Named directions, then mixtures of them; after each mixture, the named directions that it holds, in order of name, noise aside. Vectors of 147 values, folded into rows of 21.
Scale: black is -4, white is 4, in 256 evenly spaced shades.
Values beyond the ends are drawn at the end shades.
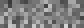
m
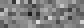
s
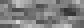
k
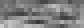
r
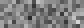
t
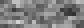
k.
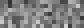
m.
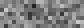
s, t.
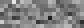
k, s.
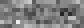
k, t.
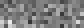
m, r, t.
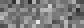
m, s, t.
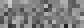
m.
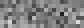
m, r, t.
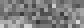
r, t.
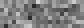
k, s, t.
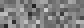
m, s, t.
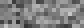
k, t.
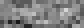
k, r, t.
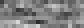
k, r.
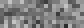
m, r.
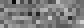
k, r, s.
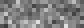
k, m, s.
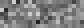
s.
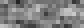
k, s.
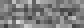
k, t.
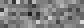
s.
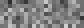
m.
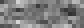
k.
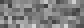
k, m.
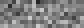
r, t.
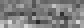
r, t.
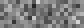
t.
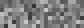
m, s, t.
